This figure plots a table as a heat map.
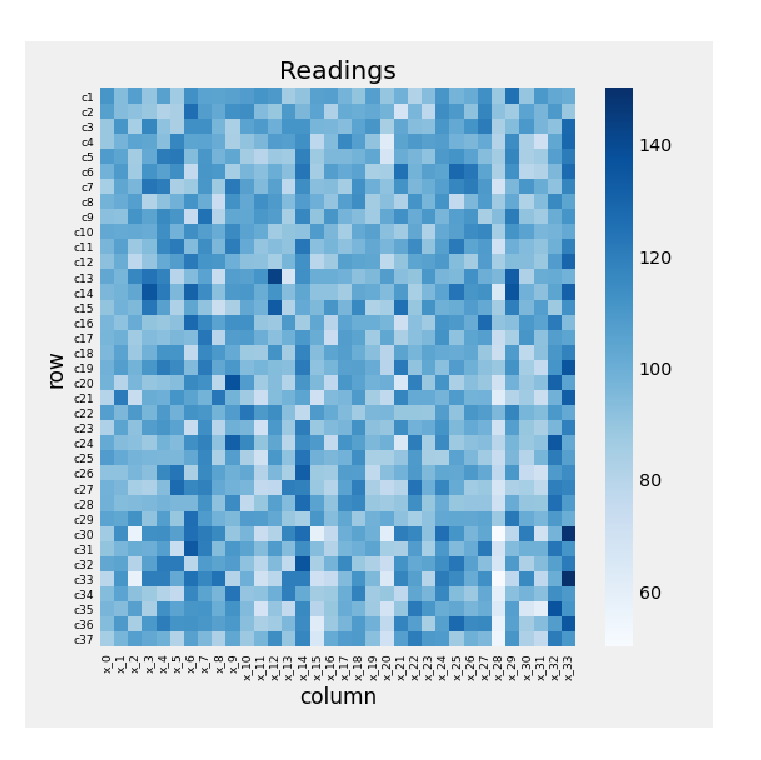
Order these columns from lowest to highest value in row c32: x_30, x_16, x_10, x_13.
x_13, x_30, x_10, x_16
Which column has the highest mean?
x_33
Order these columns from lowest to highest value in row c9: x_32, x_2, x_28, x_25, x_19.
x_19, x_28, x_32, x_25, x_2
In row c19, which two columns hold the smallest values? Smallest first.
x_31, x_20
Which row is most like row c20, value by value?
c24
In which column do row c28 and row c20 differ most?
x_10
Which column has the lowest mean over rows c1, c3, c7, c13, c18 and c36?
x_28
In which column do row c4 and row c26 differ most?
x_20
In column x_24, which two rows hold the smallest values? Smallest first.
c25, c19
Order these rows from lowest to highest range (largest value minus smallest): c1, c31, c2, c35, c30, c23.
c1, c23, c2, c31, c35, c30
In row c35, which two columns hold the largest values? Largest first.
x_32, x_22
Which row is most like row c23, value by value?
c18
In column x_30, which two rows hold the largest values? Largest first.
c30, c33
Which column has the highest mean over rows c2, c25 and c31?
x_6
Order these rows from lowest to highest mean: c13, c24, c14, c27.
c27, c24, c13, c14
